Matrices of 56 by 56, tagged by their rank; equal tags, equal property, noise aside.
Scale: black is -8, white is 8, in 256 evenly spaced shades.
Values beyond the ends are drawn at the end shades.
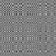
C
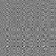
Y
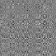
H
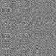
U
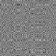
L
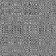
L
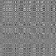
Y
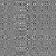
H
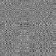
L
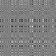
C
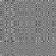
Y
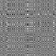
Y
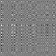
Y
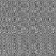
L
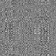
U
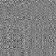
U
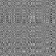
H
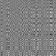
Y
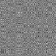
L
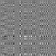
Y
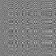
Y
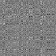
L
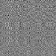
U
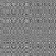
Y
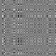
Y
